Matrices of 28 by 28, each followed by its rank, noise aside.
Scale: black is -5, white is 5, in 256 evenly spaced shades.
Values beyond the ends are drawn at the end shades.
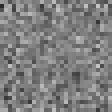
six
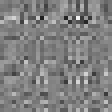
three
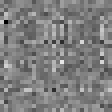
four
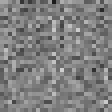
six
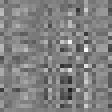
two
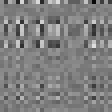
one
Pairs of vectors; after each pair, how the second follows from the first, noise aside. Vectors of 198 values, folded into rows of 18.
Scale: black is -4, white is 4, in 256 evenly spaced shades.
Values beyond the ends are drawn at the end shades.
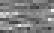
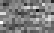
reversed.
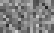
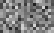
reversed.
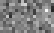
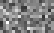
reversed.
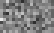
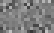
reversed, partly zeroed.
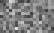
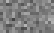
wrapped around, negated, shrunk.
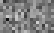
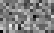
wrapped around.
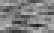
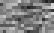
wrapped around.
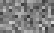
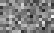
wrapped around.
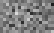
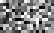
reversed, scaled up.
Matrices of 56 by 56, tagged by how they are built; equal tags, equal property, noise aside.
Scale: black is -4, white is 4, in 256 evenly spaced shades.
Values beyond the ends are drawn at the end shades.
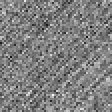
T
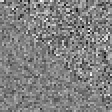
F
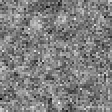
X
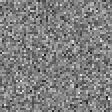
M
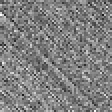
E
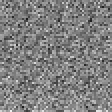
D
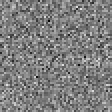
D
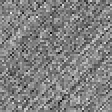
T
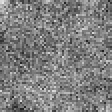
X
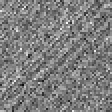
T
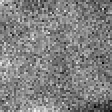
X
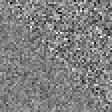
F
